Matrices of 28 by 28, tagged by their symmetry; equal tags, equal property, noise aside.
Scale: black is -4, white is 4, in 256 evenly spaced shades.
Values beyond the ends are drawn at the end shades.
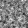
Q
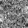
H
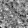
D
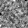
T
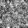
Q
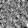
T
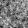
D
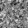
T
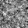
Q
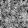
Q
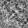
D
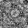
D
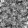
H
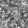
D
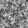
D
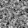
T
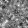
D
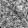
D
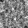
H
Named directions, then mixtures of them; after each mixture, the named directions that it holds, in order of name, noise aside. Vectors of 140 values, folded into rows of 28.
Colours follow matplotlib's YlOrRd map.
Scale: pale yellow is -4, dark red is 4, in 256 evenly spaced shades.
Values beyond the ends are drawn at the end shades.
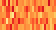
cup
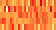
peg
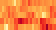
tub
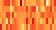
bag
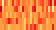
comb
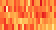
peg, tub.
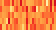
bag, comb.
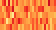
cup.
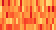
bag, comb.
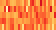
peg.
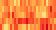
bag, tub.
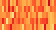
cup, peg.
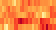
tub.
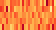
bag, peg.
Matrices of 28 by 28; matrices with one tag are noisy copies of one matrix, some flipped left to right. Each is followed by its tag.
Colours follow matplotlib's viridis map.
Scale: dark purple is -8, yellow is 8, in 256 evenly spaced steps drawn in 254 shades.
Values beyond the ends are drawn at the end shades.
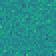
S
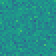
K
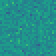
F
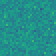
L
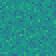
K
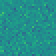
L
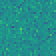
K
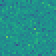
F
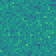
F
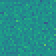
K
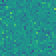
F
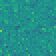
S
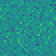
F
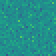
L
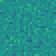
K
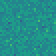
K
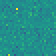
L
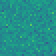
L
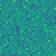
S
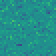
F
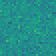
K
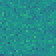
L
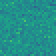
F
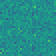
K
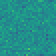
S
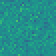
K
